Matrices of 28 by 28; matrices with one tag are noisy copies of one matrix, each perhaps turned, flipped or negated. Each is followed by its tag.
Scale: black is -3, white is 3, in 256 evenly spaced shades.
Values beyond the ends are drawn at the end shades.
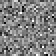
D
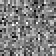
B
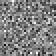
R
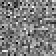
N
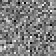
R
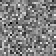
D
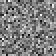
D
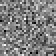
R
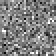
R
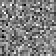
R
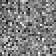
N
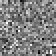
N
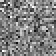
N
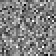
D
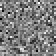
D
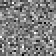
D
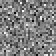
D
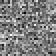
B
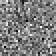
N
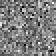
N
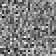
N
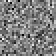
D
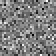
D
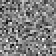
N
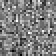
B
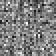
B
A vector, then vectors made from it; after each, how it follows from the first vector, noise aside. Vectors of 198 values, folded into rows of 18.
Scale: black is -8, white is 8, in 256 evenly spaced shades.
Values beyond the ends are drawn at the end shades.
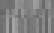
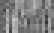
scaled up.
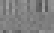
reversed, negated, partly zeroed.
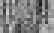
reversed, negated, scaled up.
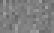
reversed, partly zeroed.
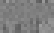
reversed, negated, partly zeroed.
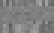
reversed, partly zeroed.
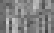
scaled up.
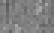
reversed, partly zeroed.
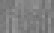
shrunk.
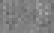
reversed, partly zeroed.
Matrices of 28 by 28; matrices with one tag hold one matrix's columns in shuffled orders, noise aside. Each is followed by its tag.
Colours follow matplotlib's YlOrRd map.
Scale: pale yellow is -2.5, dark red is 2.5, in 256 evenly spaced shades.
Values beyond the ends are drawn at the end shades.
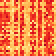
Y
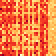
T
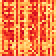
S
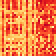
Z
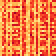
Y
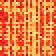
Y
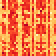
Z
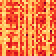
T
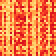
Y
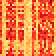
S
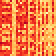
T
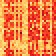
S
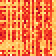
S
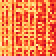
Y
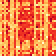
S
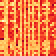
S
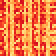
T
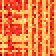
Z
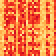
T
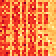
T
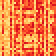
Z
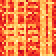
T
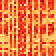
Z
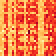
T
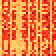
S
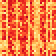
S
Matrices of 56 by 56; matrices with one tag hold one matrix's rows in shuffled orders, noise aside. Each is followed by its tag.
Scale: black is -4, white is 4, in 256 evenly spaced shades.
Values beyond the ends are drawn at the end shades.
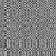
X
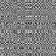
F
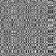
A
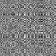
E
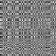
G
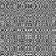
F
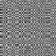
G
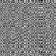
E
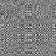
F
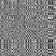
A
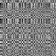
G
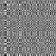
X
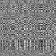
E
